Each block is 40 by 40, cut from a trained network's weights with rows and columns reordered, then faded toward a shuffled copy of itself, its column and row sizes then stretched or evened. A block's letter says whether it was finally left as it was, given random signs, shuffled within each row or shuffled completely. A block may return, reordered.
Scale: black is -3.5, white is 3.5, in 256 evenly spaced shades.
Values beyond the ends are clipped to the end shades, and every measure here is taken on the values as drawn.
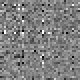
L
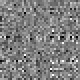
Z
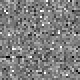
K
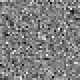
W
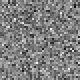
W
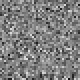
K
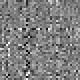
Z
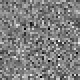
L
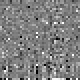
Z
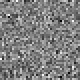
K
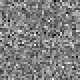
K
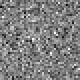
W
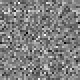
K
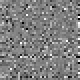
Z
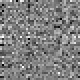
Z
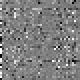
Z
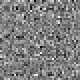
Z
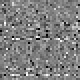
Z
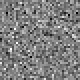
W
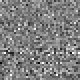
K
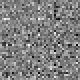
L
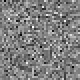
W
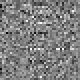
Z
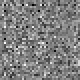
L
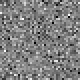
K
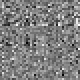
Z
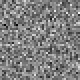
W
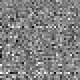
L
